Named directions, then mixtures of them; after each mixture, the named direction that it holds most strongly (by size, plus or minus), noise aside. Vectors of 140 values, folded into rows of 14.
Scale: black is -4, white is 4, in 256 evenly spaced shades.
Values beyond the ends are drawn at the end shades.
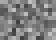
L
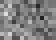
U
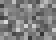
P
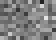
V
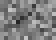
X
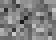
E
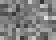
V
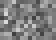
P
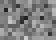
E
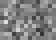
P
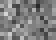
U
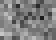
U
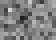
X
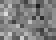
U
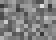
P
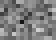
E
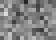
U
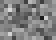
U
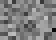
V
